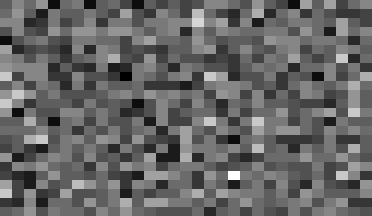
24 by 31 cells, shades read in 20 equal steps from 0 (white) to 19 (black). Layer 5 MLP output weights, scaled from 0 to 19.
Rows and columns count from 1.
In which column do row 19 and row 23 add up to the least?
11
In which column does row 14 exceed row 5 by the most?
13
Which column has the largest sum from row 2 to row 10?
6
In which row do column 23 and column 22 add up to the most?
3
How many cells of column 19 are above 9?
15
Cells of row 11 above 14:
1
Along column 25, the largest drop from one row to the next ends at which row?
2
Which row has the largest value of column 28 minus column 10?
4
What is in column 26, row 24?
13
